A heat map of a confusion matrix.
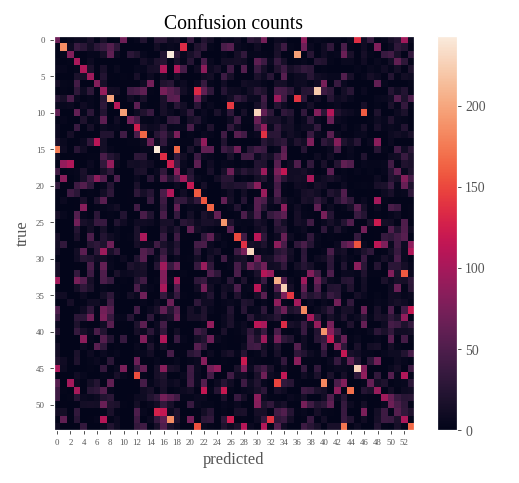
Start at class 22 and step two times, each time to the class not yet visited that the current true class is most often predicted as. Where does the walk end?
44
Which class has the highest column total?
16
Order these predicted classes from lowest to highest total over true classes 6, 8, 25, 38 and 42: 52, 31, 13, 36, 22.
13, 31, 22, 52, 36
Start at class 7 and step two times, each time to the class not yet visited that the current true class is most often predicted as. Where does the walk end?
34
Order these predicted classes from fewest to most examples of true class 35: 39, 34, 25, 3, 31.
3, 25, 39, 31, 34
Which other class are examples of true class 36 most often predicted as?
33
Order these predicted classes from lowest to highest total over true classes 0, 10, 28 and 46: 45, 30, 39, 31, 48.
39, 48, 31, 30, 45
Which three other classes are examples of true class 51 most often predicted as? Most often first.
15, 16, 46
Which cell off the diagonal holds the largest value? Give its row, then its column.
2, 17
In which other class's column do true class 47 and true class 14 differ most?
40
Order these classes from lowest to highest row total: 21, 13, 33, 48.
21, 13, 48, 33
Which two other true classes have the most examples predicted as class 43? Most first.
53, 47
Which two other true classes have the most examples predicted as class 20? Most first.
52, 26
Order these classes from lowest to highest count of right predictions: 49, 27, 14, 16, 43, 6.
14, 6, 49, 43, 16, 27
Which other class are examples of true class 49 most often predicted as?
30
